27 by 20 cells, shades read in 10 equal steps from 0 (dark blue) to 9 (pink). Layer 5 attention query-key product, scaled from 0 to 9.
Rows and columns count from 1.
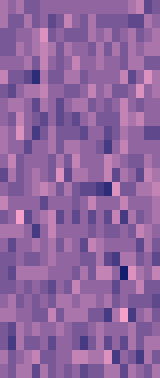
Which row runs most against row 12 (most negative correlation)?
9
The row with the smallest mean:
25
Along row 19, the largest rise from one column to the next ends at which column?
16
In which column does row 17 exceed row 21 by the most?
7
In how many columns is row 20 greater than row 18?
10
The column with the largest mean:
3
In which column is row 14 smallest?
14
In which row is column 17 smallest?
23
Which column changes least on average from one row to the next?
13
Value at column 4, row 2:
6
